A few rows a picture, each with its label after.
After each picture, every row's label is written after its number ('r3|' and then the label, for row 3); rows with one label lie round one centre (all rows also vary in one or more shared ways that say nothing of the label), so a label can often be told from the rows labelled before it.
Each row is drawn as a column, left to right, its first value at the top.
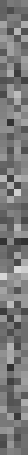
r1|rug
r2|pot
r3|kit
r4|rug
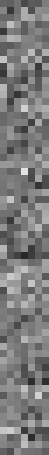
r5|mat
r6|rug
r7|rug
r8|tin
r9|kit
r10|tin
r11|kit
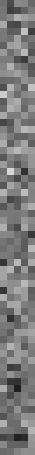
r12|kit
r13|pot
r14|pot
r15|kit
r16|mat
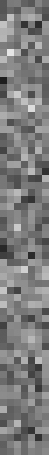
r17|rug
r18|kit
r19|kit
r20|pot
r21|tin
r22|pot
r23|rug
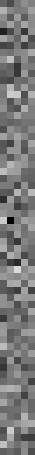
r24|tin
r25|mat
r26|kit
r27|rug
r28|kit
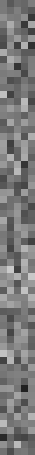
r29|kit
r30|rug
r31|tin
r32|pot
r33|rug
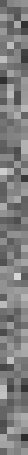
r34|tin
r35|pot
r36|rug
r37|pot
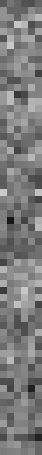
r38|kit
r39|pot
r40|rug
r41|rug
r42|pot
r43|kit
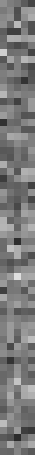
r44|kit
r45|tin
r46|rug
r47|tin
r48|tin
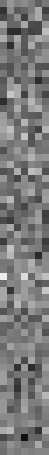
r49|rug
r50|mat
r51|pot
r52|rug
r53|pot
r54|tin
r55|rug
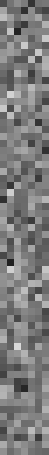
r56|tin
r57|kit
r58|pot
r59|pot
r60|mat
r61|kit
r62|rug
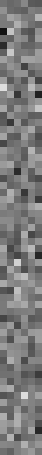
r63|mat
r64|kit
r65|rug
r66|tin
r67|mat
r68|tin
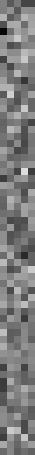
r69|pot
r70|mat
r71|rug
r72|tin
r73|kit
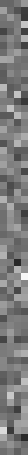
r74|mat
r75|tin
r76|kit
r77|rug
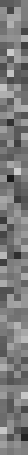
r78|mat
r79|kit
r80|tin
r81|tin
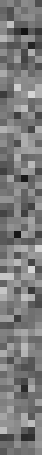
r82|rug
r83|rug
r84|mat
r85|pot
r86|kit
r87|mat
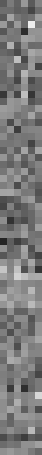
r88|rug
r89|pot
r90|rug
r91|pot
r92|rug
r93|tin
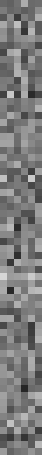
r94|rug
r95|kit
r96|rug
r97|pot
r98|rug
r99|tin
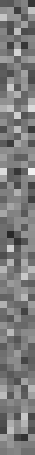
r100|tin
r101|mat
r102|kit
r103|rug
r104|tin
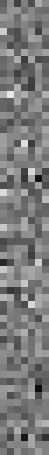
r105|kit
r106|kit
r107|mat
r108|kit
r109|tin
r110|pot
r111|kit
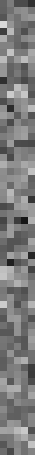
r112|rug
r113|kit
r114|mat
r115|mat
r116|tin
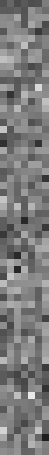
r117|mat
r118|rug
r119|tin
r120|pot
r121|tin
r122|mat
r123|pot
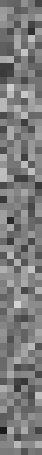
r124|tin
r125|mat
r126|pot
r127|kit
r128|pot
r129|tin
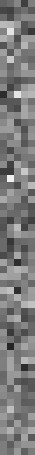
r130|rug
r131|rug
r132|kit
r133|pot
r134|pot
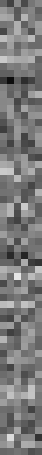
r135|tin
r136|tin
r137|rug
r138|tin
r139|tin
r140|kit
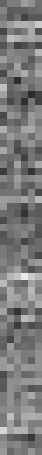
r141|mat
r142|rug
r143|rug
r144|rug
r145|rug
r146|rug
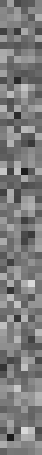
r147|tin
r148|kit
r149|tin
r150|mat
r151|mat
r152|tin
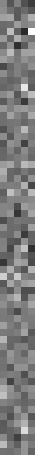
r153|tin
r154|kit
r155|rug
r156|mat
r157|kit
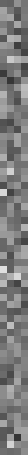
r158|kit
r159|tin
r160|rug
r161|mat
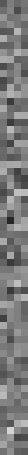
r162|tin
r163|mat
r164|kit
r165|kit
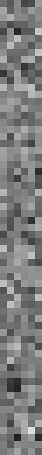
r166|mat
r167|pot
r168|pot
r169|mat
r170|mat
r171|kit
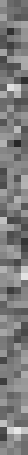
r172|kit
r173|mat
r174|mat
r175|rug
